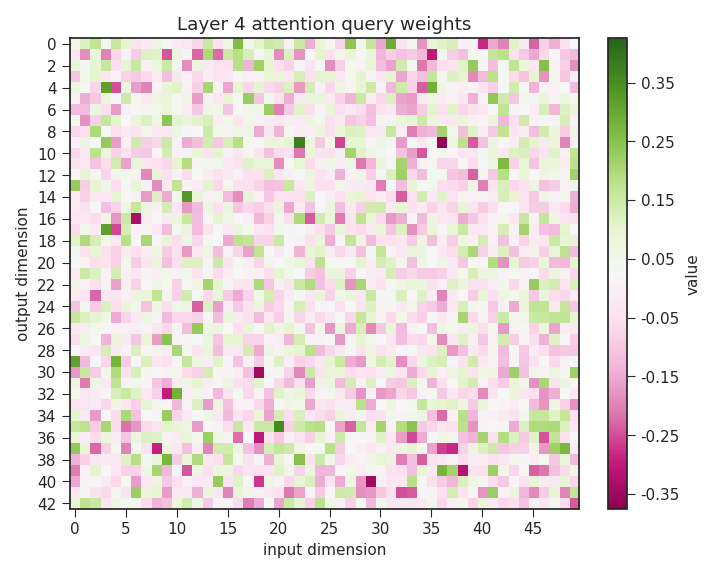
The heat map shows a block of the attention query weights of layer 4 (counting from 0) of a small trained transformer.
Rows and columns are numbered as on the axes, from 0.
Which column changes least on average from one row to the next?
44
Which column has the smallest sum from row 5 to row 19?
33
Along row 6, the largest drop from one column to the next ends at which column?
20
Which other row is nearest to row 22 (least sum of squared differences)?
34
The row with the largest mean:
35
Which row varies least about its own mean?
21
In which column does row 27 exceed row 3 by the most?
9
